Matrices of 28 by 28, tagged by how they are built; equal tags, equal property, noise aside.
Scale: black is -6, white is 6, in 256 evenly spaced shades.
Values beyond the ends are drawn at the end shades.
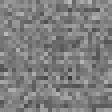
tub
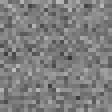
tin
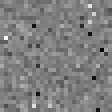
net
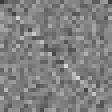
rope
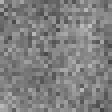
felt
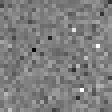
net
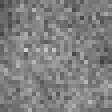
felt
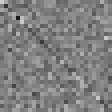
rope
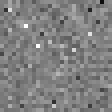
net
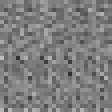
tin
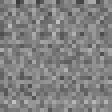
tin
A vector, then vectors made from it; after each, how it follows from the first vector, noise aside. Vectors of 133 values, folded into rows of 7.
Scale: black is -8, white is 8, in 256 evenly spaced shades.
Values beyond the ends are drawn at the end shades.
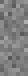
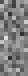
scaled up.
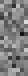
scaled up.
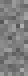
wrapped around, negated.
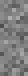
reversed, negated.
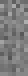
sign-scrambled.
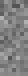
sign-scrambled.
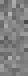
negated.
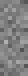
wrapped around, negated.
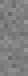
shrunk.
